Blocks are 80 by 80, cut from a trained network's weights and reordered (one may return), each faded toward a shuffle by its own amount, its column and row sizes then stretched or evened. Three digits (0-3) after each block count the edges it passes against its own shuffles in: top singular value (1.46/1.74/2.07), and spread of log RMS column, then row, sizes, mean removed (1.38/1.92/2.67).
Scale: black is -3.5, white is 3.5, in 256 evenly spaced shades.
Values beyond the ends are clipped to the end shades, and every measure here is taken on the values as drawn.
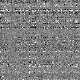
2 2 3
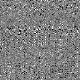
2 2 2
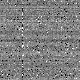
1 1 1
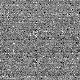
1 1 1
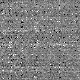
1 2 1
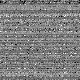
3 0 2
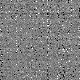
0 2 1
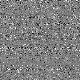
0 0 3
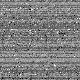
3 0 1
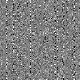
2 3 0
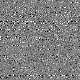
0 0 3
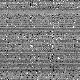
3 1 1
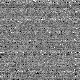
1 0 2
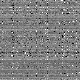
2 2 2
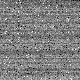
2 0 0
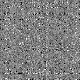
1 1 2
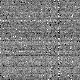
2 2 1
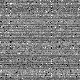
3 1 1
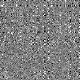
2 2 2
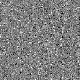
1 1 0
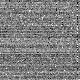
3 1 0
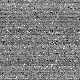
2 0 1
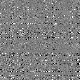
0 2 3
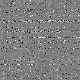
0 0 3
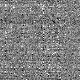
1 2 0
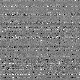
1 1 3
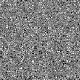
2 0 2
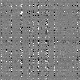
2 3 2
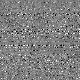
0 0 3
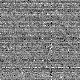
3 1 2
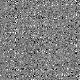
1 2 2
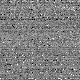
1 0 2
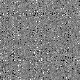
0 2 1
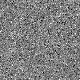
0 0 0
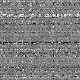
3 1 3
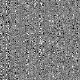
0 3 1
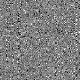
1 2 0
